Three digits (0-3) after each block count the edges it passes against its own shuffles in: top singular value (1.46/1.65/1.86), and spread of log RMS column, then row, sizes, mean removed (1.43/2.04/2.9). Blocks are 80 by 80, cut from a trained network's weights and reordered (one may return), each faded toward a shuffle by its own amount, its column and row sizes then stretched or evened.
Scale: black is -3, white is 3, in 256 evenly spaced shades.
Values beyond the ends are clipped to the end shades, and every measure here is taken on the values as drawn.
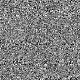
1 0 2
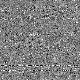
1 0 2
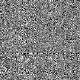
0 2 2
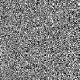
3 2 0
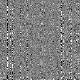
2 3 1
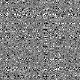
2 2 3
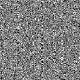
2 2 0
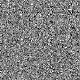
1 1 1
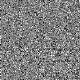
0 2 1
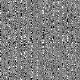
1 3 0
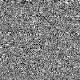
1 0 2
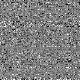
0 1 3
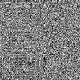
3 0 0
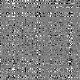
0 3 3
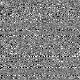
0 1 3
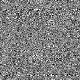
3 0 2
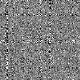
2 2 2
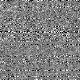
0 1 3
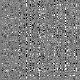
1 3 2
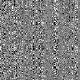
3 3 1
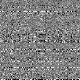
3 1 3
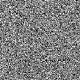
1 0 1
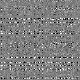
3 2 3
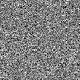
2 0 0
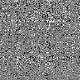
0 2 3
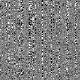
2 3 1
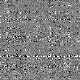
1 2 3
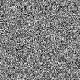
3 0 0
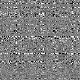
3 2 3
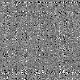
0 2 2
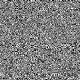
3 0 2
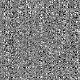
0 2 2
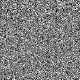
0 1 1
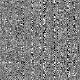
0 3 1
